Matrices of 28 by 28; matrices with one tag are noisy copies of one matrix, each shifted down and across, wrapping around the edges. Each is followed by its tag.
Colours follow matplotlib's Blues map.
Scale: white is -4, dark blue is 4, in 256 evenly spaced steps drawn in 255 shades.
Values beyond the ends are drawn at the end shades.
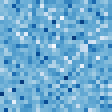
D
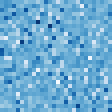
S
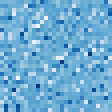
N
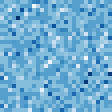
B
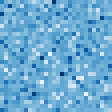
D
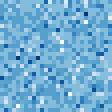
S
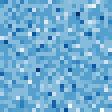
N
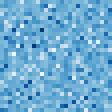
D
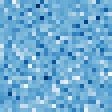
D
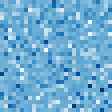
S
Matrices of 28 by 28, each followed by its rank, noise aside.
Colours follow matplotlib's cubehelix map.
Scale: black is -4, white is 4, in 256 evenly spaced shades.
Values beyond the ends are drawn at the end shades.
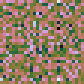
eight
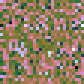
eight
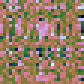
four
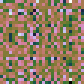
four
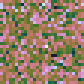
eight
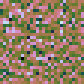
six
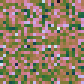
eight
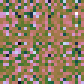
four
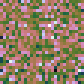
eight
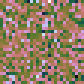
six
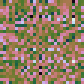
six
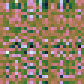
three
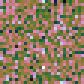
eight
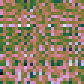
four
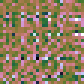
four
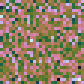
six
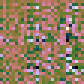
four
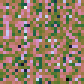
eight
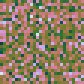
eight
